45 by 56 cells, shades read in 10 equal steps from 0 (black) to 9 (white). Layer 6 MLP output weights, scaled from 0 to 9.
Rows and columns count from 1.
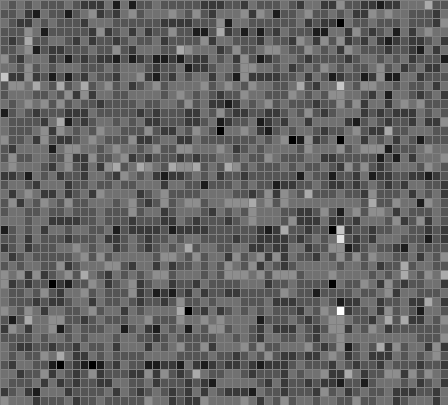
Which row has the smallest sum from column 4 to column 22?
41
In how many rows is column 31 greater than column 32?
18
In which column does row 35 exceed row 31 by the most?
43
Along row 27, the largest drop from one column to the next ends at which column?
44
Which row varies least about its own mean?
38
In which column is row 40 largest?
8
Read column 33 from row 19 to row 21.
3 3 3
